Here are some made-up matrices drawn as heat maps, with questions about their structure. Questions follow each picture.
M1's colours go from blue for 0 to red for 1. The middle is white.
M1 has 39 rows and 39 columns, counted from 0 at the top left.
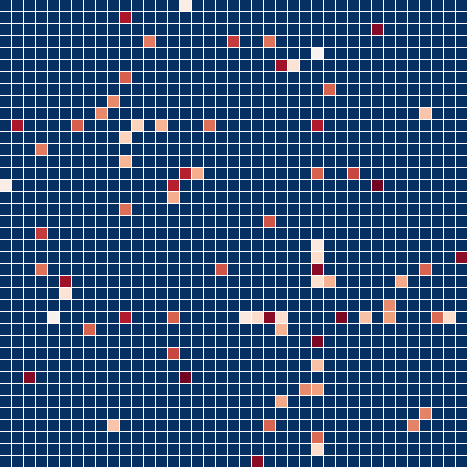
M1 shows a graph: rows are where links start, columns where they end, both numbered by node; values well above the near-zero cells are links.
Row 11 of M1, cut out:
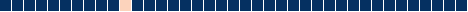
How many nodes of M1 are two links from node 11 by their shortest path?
5
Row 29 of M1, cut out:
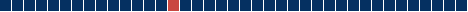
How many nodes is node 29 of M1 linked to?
1
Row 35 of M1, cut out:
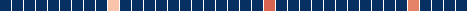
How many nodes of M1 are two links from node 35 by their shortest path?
4
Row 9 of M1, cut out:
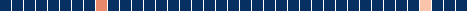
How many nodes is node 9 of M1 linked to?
2
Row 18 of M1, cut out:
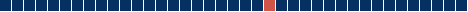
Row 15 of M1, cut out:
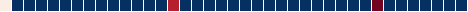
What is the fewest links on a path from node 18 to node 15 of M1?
4
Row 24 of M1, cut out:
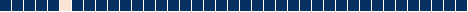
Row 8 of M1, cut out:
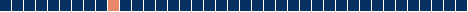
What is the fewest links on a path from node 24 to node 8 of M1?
7
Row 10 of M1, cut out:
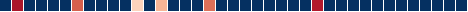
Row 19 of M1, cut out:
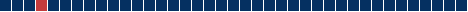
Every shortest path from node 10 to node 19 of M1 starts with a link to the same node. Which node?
node 26
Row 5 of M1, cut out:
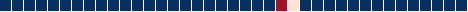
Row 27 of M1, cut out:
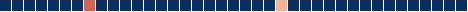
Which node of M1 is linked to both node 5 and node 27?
node 23
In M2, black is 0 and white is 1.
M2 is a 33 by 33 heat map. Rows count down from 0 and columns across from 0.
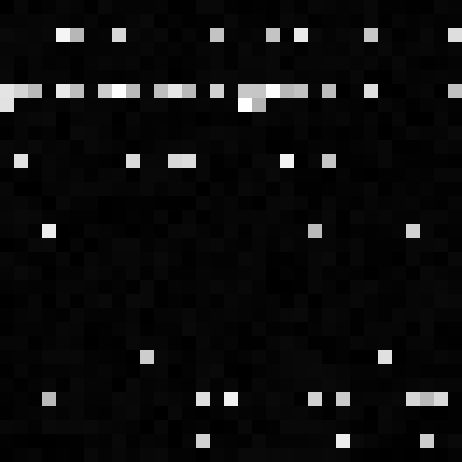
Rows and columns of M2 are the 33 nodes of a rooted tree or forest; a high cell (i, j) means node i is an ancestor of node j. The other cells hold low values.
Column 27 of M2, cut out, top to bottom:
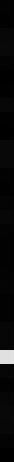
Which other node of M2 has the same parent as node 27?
10
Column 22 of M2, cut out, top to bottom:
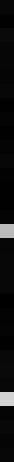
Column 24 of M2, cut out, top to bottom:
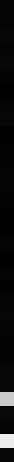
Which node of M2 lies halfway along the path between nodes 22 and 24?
28
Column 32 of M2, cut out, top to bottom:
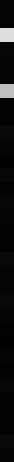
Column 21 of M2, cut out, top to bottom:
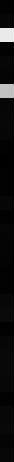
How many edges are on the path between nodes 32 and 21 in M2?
2
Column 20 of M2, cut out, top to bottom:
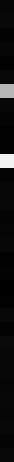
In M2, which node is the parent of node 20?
11
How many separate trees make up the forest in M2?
3
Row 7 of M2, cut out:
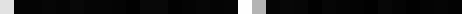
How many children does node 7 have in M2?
3
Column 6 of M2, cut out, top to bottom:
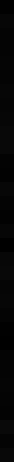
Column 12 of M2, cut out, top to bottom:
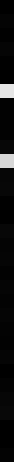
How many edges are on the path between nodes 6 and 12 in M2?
2
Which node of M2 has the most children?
2
